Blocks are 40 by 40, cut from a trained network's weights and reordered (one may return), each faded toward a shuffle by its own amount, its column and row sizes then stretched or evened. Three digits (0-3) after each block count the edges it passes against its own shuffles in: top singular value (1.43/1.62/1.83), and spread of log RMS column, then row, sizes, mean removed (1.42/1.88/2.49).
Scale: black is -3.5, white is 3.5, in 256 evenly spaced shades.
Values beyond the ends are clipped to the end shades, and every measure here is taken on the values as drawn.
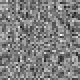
3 1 0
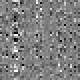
2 3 2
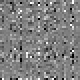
0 3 2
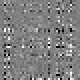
2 3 2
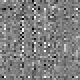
2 3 1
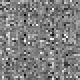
1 2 2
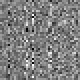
3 2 0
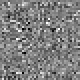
1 1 2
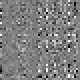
3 3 2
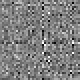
3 2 1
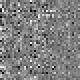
1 3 1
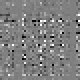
0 3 3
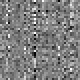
3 3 0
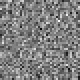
2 0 0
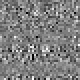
1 0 3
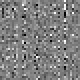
1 3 2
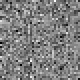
0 1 0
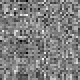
3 2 1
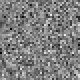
0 0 0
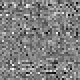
0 0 2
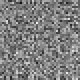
2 0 1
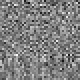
2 0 1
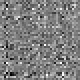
2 1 3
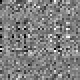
3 2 2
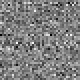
1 0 2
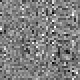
1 2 0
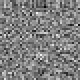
2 0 1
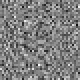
2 0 2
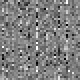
1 3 0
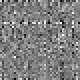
2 2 2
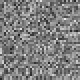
2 0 0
